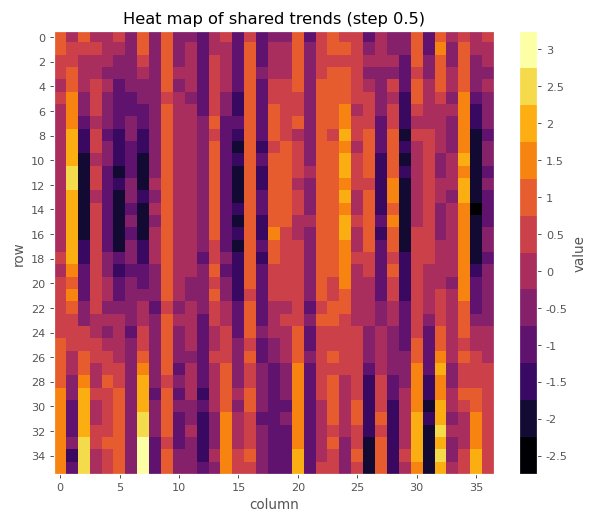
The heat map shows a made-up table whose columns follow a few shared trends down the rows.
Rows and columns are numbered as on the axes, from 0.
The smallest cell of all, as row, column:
14, 35
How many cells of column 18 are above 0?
18
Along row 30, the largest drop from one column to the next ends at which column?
31
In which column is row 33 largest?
7
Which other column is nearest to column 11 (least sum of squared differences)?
33
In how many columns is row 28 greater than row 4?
15
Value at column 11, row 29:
0
